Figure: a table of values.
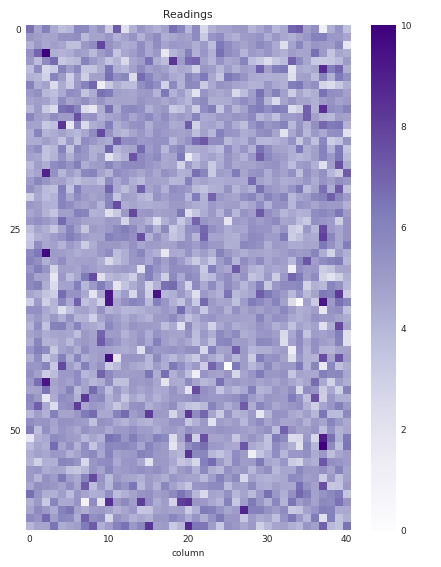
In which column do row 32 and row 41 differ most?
10
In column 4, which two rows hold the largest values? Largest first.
12, 42
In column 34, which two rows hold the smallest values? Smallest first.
34, 52
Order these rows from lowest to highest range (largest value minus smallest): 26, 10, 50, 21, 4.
50, 21, 26, 4, 10
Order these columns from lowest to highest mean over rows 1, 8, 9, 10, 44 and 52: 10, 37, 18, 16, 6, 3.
18, 3, 16, 6, 10, 37
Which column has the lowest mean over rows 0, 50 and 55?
37
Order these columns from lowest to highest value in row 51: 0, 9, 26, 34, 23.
0, 34, 26, 9, 23
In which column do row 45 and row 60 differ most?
27
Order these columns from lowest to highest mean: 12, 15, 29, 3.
3, 12, 15, 29
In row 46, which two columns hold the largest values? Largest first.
7, 36
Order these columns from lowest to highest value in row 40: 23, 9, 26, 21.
9, 21, 23, 26
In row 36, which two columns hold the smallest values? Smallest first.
8, 20
